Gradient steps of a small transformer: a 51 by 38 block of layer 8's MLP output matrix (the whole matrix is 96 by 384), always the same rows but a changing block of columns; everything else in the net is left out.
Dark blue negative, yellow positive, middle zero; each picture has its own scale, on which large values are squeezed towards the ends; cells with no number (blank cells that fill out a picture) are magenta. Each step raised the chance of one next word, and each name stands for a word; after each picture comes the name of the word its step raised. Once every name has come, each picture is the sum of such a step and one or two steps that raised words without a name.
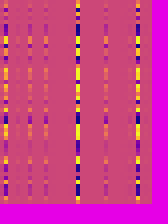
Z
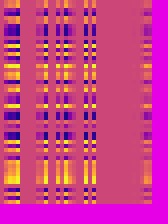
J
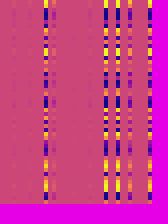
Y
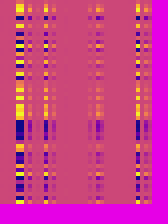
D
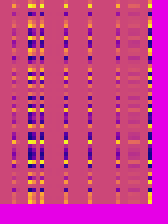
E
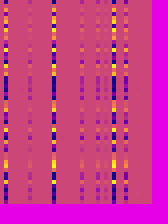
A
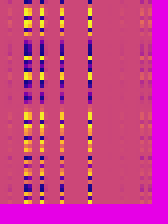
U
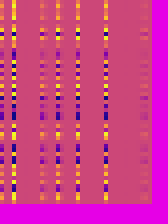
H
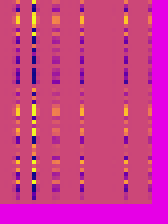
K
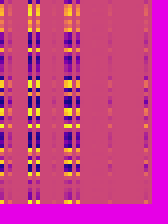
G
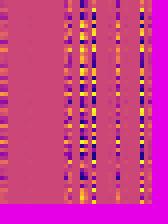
G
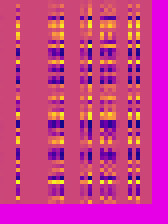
D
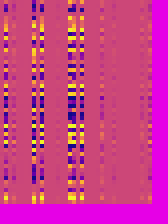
H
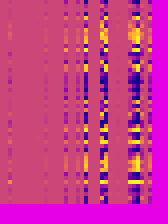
A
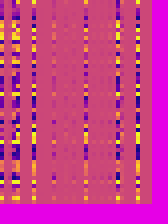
H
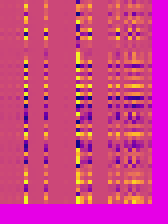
H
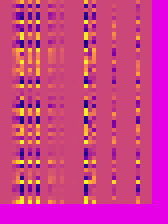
Z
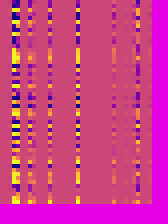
U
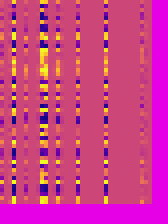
Z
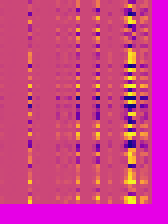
H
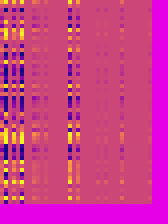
H
